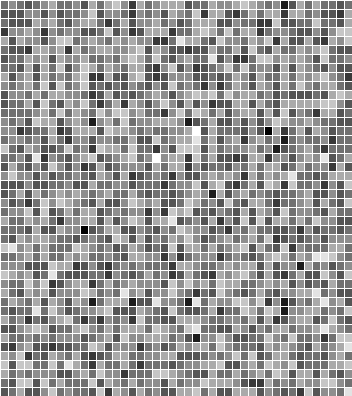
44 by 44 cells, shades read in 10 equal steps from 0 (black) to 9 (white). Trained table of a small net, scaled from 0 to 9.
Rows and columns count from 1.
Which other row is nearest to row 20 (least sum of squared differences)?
38
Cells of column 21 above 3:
28
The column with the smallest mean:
19
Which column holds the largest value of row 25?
22
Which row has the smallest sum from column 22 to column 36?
6
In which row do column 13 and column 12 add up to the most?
39
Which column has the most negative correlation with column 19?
33
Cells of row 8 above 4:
22
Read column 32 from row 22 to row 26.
4 6 3 3 6
